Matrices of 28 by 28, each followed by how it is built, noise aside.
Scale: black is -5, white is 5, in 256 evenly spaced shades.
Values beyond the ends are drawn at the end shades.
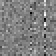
uneven columns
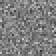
noise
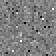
sparse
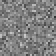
noise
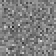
noise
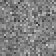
noise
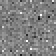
sparse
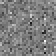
uneven columns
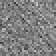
Toeplitz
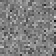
uneven columns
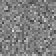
noise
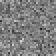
noise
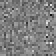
uneven columns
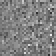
uneven columns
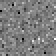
sparse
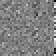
uneven columns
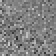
lower triangular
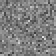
noise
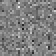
uneven columns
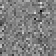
uneven columns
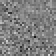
lower triangular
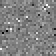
sparse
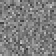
noise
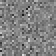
uneven columns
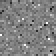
sparse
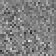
lower triangular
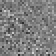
lower triangular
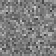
noise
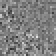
lower triangular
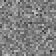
noise
